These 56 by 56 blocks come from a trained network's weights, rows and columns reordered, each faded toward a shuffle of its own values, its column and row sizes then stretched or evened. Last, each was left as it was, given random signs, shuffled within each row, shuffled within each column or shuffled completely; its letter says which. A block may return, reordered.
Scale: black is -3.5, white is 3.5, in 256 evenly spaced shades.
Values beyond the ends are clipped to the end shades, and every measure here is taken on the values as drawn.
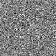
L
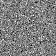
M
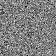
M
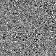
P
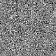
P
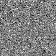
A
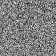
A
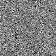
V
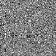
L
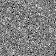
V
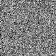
V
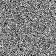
M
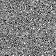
A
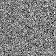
V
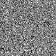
P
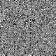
P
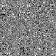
L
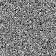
M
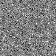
A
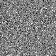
A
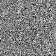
V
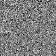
P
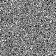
M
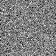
M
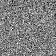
M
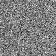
M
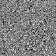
L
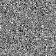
P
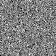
M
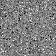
A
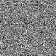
P
